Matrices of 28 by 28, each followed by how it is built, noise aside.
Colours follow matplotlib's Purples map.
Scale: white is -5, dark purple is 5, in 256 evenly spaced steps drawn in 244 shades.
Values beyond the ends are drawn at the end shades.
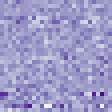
uneven rows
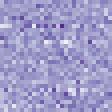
uneven rows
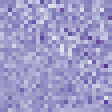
upper triangular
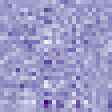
low rank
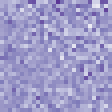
upper triangular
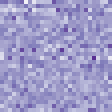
uneven rows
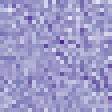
upper triangular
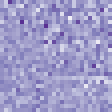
upper triangular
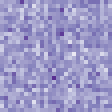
blocks
